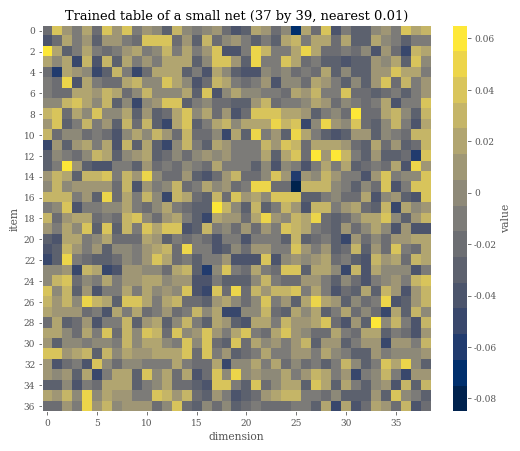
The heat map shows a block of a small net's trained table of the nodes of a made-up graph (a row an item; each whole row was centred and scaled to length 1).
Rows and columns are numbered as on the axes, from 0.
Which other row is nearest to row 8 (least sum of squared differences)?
9
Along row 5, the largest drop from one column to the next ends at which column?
3
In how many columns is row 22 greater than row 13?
17
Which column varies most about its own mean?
25
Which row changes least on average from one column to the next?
24
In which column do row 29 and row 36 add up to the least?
37
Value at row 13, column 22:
0
